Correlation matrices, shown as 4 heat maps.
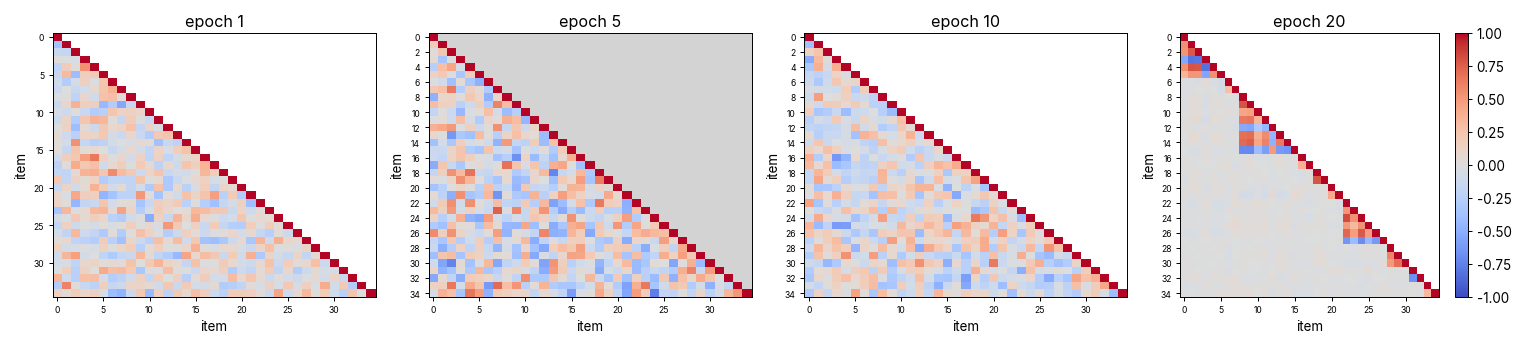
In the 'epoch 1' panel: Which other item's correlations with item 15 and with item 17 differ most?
27
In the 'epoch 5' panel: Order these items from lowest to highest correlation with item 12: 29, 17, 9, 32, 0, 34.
32, 17, 29, 34, 9, 0
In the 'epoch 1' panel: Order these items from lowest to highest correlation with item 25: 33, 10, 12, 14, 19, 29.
19, 29, 14, 10, 33, 12
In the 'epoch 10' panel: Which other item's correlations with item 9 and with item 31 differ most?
23
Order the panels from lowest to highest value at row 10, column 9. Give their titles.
epoch 10, epoch 5, epoch 1, epoch 20
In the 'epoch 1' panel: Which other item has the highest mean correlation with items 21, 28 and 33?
29
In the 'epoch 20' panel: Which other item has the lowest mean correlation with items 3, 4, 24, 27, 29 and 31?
32
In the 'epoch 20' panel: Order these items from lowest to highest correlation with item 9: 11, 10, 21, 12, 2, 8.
12, 21, 2, 10, 11, 8
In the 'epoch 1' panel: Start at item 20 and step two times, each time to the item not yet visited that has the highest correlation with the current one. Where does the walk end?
16
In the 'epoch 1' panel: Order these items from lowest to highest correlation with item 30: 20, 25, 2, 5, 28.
2, 20, 5, 25, 28
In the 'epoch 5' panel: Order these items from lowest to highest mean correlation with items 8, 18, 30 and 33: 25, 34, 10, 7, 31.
10, 25, 31, 7, 34
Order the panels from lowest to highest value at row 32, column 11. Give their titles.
epoch 5, epoch 10, epoch 20, epoch 1
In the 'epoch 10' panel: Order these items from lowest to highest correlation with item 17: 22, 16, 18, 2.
22, 18, 2, 16
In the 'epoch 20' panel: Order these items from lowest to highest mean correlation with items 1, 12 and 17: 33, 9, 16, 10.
9, 10, 33, 16
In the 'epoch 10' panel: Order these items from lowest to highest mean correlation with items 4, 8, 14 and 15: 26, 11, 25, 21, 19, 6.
25, 6, 11, 19, 26, 21
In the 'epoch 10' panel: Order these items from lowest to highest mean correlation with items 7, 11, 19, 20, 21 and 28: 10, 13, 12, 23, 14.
12, 23, 10, 14, 13
